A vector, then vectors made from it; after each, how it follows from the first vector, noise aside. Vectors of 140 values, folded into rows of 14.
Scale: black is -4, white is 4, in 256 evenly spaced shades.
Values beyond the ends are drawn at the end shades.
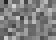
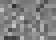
negated, partly zeroed.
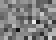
reversed, negated.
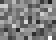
reversed, negated.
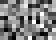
reversed, negated, scaled up.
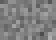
reversed, negated, shrunk.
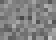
reversed, negated, shrunk.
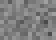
wrapped around, negated, shrunk.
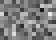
wrapped around.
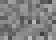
reversed, negated, shrunk.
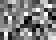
wrapped around, negated, scaled up.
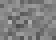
wrapped around, negated, shrunk.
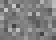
wrapped around, partly zeroed.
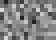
sign-scrambled.
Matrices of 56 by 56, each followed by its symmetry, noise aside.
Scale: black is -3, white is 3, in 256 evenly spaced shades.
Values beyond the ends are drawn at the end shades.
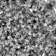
symmetric across the other diagonal.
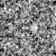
mirrored top to bottom.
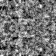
mirrored top to bottom.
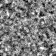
symmetric across the other diagonal.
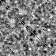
symmetric.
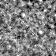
symmetric across the other diagonal.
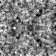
mirrored top to bottom.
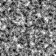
symmetric.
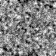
same after a half turn.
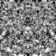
mirrored left to right.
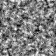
same after a half turn.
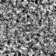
same after a half turn.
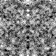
mirrored left to right.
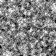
symmetric.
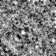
symmetric across the other diagonal.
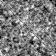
symmetric across the other diagonal.
